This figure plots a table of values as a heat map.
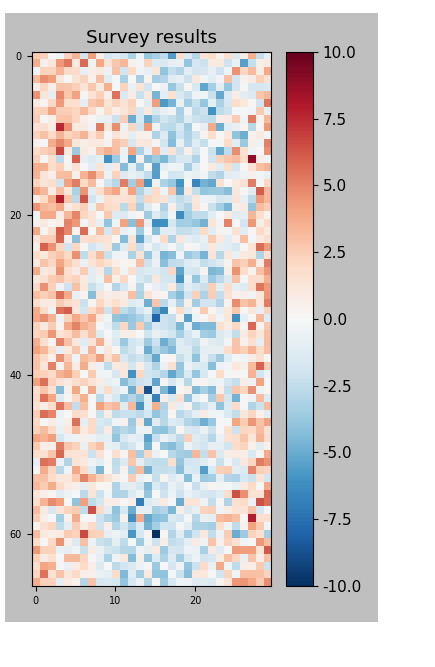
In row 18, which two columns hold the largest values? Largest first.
3, 6
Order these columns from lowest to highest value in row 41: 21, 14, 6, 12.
12, 14, 21, 6
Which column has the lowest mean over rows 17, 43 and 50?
13
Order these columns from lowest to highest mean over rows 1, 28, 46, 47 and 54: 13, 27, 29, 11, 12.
12, 13, 11, 27, 29
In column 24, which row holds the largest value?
21
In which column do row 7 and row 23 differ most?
22
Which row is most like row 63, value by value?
8
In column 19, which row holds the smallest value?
33
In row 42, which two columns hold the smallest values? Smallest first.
14, 17
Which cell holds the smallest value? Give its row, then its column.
60, 15
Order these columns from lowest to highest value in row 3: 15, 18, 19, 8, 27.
15, 19, 18, 27, 8
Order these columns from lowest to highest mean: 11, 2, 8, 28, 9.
11, 9, 8, 28, 2
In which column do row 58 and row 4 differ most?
27
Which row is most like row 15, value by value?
38
